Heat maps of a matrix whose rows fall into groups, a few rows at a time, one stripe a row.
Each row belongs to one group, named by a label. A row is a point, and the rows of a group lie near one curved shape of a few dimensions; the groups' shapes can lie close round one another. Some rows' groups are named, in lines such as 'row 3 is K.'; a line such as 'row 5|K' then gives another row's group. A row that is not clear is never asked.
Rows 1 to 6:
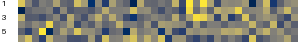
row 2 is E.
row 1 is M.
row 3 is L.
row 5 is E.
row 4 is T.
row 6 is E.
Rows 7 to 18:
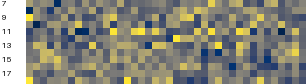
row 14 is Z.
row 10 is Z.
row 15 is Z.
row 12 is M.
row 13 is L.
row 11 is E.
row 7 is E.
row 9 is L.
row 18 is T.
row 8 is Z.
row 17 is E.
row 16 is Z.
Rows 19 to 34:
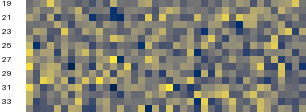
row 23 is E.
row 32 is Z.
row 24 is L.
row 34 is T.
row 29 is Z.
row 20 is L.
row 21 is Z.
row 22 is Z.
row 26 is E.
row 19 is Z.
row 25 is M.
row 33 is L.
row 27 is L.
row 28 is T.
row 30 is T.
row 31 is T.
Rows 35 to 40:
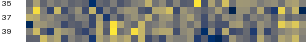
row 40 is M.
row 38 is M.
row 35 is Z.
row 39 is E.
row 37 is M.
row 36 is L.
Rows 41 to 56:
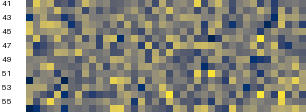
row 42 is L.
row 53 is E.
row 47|M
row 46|L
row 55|Z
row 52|M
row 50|Z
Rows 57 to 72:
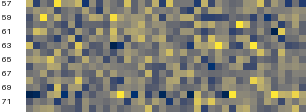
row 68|L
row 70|M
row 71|E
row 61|M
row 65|Z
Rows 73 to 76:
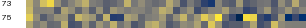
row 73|Z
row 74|E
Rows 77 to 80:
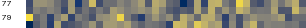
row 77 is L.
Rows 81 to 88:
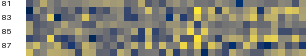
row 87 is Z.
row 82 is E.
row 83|E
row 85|M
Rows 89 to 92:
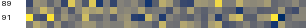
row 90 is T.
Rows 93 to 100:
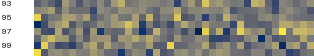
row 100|M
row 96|M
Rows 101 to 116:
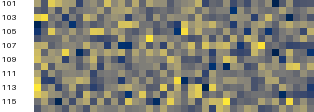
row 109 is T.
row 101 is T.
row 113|L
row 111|L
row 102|M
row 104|M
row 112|T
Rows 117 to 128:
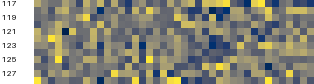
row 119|L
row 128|T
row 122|Z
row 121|E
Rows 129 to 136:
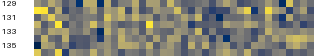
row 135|M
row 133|M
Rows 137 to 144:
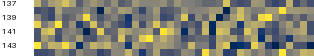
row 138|M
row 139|L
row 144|M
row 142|E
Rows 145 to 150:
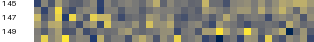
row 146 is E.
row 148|T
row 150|L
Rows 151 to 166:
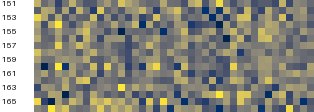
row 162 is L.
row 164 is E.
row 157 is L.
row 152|L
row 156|L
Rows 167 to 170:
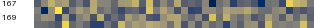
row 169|L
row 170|E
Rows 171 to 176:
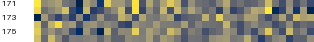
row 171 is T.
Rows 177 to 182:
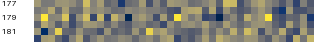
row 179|L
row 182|E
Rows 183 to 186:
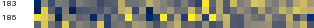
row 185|L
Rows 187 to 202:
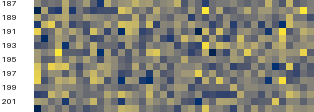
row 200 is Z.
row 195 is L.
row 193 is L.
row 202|M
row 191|M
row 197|M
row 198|M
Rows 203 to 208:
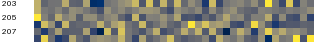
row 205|T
